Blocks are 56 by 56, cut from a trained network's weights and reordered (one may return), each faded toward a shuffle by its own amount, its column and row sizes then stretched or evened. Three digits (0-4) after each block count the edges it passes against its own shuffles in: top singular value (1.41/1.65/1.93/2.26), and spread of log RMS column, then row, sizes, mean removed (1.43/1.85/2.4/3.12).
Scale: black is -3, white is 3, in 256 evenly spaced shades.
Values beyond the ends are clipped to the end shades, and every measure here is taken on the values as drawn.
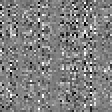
3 4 1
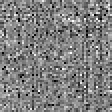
1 0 2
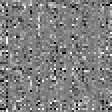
1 4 2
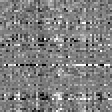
3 0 4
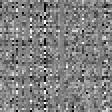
2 4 0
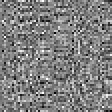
3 3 1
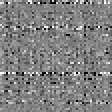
2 0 4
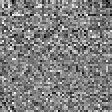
3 0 2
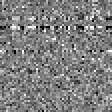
3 0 2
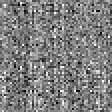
2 0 2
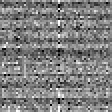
4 3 0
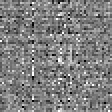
1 2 0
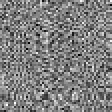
4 0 0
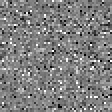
1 2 2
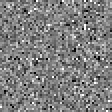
0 1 0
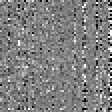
1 4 0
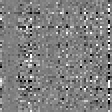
2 4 2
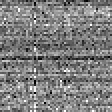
3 1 1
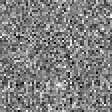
2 0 0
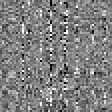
2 3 0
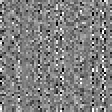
3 4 0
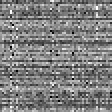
4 1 0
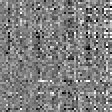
3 3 2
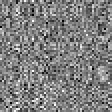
4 2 0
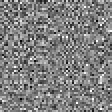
4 1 0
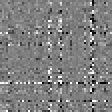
3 3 3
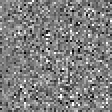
0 3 0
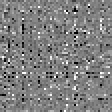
2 3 3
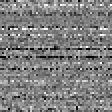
3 0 4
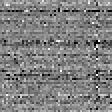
3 1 3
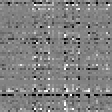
3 3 4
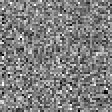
2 1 0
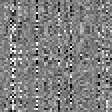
2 4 0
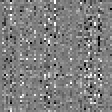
0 4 1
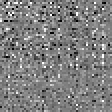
0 3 3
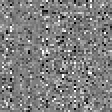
1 3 1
